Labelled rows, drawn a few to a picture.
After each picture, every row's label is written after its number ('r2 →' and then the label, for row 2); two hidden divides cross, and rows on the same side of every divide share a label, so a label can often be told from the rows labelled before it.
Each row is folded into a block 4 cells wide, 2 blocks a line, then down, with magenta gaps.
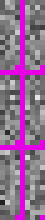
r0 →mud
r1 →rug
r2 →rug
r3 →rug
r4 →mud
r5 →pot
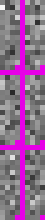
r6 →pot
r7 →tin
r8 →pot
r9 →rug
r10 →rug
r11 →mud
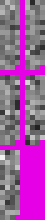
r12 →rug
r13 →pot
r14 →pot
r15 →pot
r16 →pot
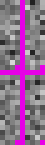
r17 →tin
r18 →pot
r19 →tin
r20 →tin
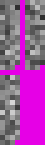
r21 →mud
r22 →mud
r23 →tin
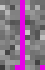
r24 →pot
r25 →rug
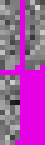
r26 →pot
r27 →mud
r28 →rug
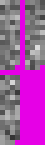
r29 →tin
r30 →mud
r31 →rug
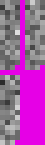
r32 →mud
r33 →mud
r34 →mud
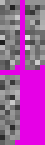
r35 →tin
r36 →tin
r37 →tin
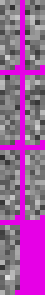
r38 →tin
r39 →tin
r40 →pot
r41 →rug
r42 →mud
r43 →rug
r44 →mud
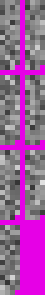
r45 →tin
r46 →mud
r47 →mud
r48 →pot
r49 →pot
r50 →mud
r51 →rug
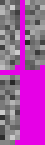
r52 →rug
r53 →tin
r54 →tin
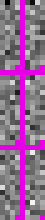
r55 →pot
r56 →pot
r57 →rug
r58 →pot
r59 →tin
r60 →mud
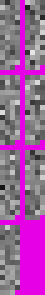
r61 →pot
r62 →mud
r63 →tin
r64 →rug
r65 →rug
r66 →tin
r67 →mud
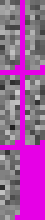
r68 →rug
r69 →pot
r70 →tin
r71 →rug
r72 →pot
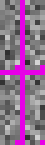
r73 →pot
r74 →tin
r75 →mud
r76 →tin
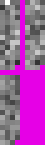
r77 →mud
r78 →rug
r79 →rug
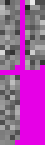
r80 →pot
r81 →mud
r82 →rug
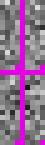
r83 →mud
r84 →rug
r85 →rug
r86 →tin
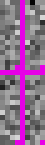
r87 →mud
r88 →pot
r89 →tin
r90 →tin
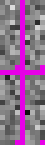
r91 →rug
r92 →tin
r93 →pot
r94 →rug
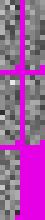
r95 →rug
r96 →pot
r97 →rug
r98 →pot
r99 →mud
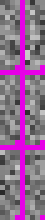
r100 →pot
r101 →pot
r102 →rug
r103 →pot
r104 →tin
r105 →tin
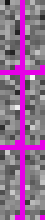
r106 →pot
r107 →rug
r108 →mud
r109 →mud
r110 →mud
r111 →mud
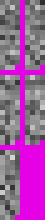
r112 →rug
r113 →rug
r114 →mud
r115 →mud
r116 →rug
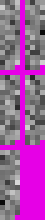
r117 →pot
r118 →pot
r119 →pot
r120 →pot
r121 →mud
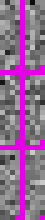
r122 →pot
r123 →pot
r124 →mud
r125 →rug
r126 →tin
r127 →mud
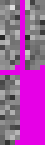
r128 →rug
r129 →pot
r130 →tin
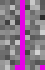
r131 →rug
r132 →mud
